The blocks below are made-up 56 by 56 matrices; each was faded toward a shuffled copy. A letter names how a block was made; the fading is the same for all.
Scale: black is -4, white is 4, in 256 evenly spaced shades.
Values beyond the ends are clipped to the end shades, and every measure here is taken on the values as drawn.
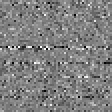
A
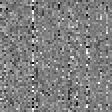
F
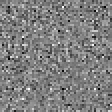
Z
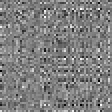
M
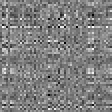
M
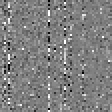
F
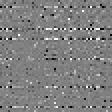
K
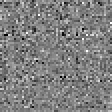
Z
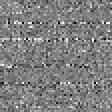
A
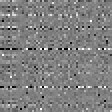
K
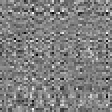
M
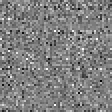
Z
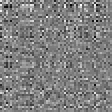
M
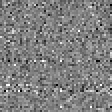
Z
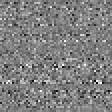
A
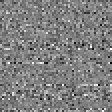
A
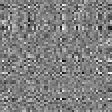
M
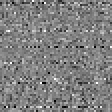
A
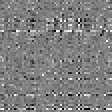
K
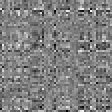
M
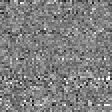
A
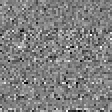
A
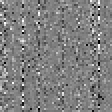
F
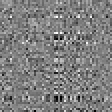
M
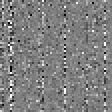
F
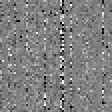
F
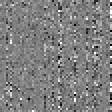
F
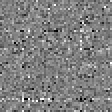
Z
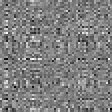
M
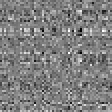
M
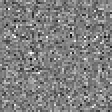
Z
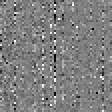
F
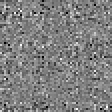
Z
